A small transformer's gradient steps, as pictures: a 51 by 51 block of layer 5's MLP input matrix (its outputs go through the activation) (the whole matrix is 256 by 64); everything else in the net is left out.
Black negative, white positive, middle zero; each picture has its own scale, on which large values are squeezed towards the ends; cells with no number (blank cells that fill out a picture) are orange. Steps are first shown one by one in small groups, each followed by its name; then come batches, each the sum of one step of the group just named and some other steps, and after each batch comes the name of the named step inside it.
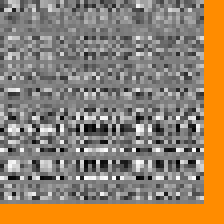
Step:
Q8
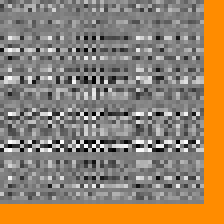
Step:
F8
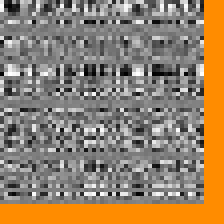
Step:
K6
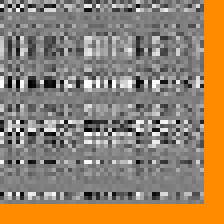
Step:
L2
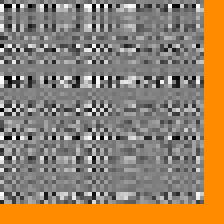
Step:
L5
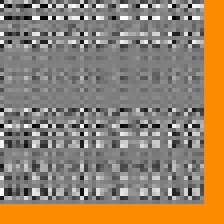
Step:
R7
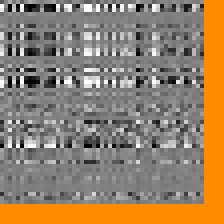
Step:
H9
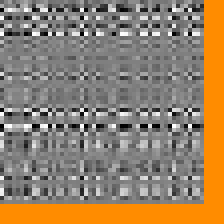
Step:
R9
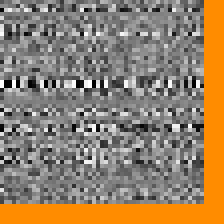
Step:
R9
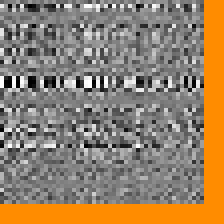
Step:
H9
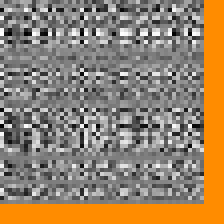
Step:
R9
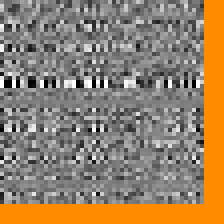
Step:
K6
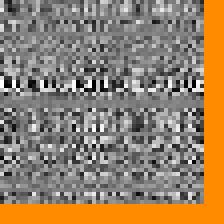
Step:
K6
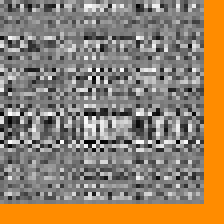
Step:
F8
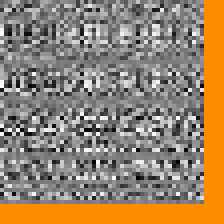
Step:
Q8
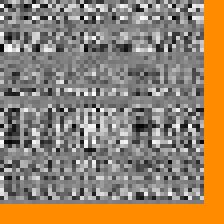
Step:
R7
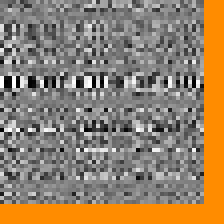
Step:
Q8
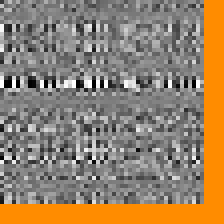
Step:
Q8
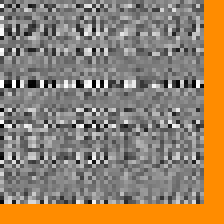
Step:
R9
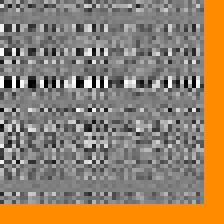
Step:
L2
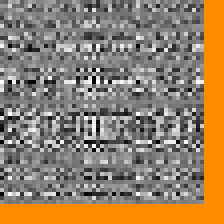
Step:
F8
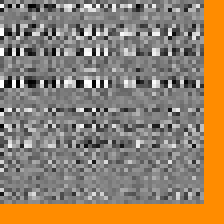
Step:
H9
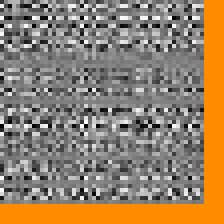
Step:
R7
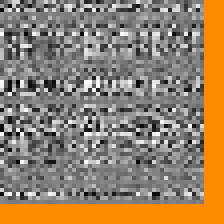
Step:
L2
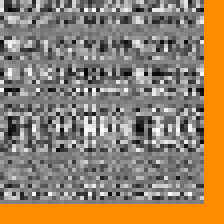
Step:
K6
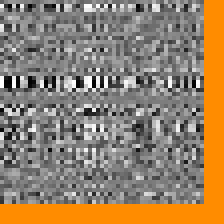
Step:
L5
